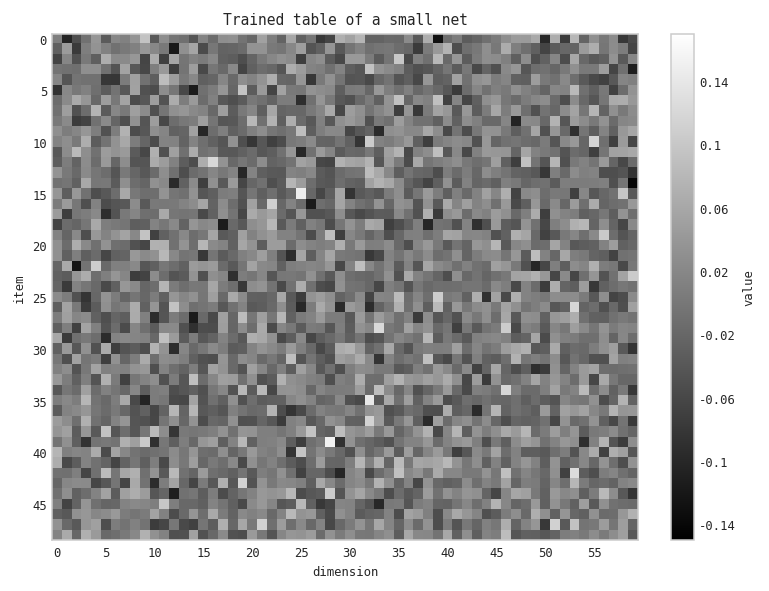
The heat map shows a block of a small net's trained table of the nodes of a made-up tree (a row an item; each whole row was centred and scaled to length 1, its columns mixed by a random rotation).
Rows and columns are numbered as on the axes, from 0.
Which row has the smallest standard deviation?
13
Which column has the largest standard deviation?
25
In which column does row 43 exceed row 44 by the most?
12
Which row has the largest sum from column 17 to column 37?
38
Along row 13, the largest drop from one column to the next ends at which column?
19
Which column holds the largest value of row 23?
59
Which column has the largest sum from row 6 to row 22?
45
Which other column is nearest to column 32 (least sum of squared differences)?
3
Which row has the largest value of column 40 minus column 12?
1
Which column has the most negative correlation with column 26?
22
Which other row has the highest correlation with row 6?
11
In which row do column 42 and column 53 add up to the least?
9
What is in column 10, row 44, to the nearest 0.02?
-0.04
